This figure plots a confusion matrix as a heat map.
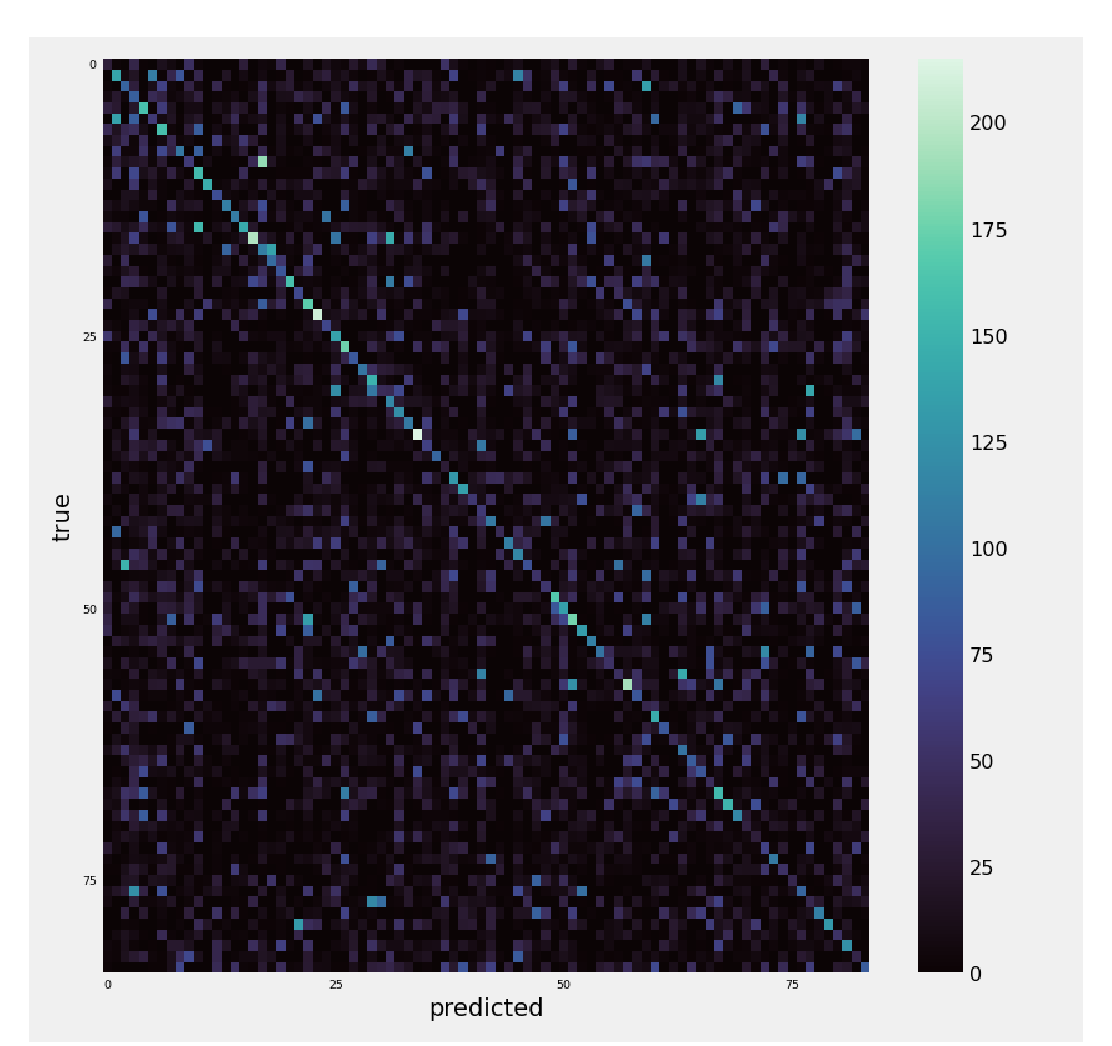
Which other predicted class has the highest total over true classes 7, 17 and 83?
18
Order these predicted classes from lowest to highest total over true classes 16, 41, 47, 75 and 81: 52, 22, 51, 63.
52, 63, 51, 22
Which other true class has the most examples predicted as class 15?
7
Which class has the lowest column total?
75
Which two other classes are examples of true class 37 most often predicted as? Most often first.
22, 9
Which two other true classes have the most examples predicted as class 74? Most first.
38, 4
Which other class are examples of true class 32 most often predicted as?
63
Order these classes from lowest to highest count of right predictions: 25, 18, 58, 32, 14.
58, 18, 14, 32, 25
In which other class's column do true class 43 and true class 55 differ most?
1
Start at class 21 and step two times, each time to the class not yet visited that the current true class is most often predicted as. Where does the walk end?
72
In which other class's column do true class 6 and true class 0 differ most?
10
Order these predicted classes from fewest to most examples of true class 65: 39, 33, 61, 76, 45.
33, 39, 45, 61, 76
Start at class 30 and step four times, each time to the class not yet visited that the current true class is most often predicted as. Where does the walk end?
26
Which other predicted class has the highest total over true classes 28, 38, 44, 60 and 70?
76
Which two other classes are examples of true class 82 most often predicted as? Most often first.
45, 9
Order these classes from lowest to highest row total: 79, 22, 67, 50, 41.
41, 79, 22, 50, 67
